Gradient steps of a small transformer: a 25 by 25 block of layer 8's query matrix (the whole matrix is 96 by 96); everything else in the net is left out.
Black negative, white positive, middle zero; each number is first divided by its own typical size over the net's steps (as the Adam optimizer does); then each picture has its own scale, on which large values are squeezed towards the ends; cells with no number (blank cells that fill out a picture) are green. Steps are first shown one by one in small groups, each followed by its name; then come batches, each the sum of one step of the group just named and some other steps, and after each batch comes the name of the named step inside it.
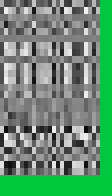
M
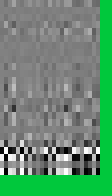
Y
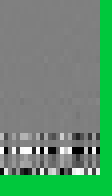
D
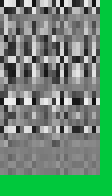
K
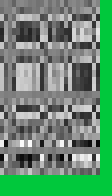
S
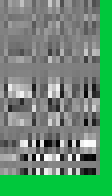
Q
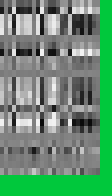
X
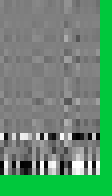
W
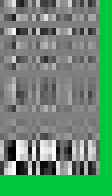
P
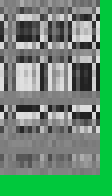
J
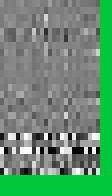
D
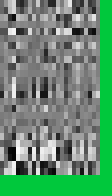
P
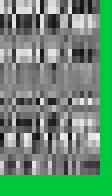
M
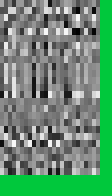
M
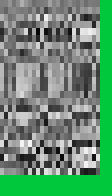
S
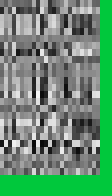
X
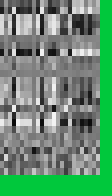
X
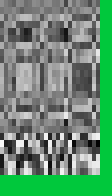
S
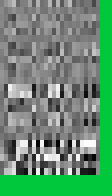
Q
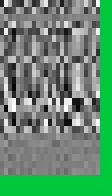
K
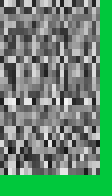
K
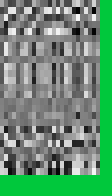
M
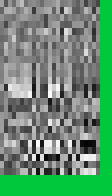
M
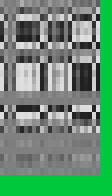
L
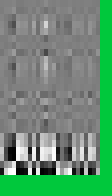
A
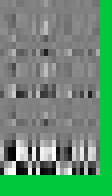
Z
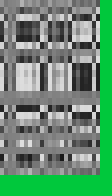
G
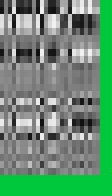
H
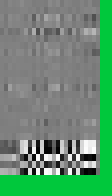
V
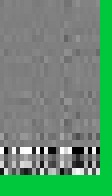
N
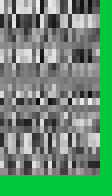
N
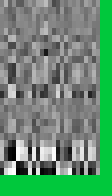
Z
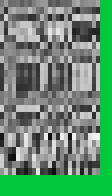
Z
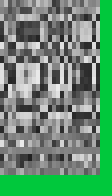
G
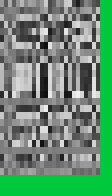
G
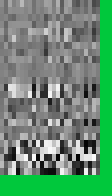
Z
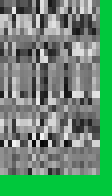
H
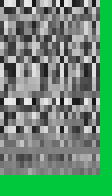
G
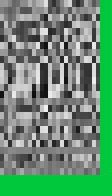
G
